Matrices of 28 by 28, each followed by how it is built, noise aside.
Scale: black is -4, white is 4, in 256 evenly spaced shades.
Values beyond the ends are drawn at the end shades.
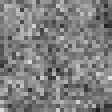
smooth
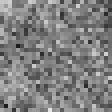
smooth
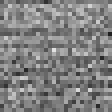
blocks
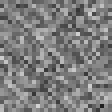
Toeplitz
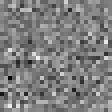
uneven rows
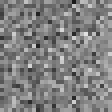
repeating rows
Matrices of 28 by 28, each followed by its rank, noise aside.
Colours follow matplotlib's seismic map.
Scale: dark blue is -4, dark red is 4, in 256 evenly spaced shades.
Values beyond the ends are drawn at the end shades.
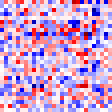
six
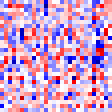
four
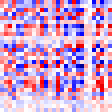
two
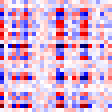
one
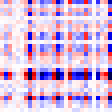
one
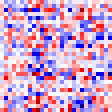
six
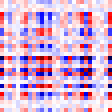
one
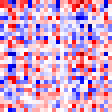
three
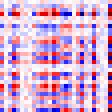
one
